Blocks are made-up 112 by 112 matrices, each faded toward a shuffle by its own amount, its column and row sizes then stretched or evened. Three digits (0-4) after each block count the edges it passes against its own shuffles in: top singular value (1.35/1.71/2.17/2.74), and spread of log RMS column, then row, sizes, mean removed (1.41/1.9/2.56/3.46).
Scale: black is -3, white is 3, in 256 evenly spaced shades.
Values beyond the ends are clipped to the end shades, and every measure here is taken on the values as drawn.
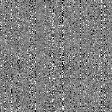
1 4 1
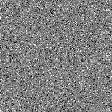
2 0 0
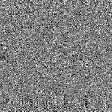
2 1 2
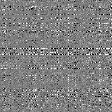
3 3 4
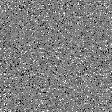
2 0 1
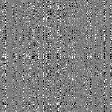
4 4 2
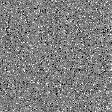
1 0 1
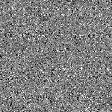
2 0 2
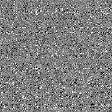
2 2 3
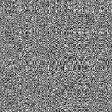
4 3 1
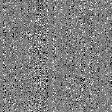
0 4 1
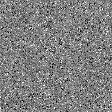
0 1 1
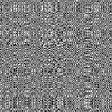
4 3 2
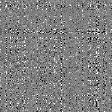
2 4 3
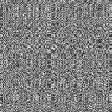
4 1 1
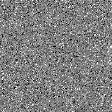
1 2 1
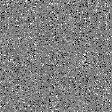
2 2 2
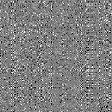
4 3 2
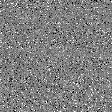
1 0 2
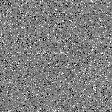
2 0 1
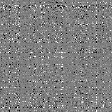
2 3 4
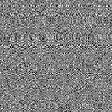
4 1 3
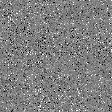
0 2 1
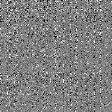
1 4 3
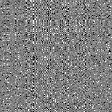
4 3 1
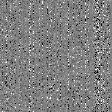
0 4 0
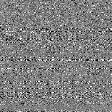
3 0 4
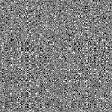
3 2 2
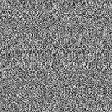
3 0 2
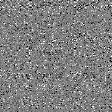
2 2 2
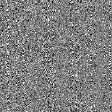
1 4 1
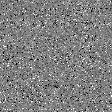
1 1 2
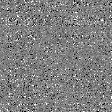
1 2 3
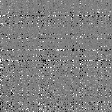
2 3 4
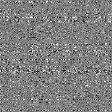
1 2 4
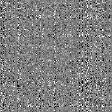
1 4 3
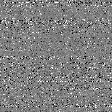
0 0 4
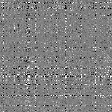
3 3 4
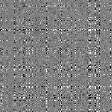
4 4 4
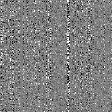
3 4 2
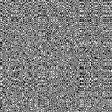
4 2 1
